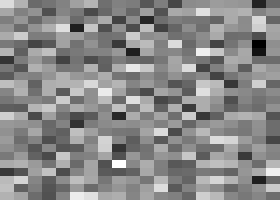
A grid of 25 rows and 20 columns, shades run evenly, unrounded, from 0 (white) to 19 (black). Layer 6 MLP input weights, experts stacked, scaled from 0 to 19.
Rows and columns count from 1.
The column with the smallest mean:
15
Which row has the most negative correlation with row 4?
12
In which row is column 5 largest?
8
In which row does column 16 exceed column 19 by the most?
3
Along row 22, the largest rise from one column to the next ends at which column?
5
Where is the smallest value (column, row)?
9, 21
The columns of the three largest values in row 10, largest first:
16, 1, 10
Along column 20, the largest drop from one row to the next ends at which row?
24
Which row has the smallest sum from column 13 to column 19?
2
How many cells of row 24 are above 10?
6
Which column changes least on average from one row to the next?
18
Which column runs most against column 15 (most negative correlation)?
14
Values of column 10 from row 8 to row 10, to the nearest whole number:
11 2 11
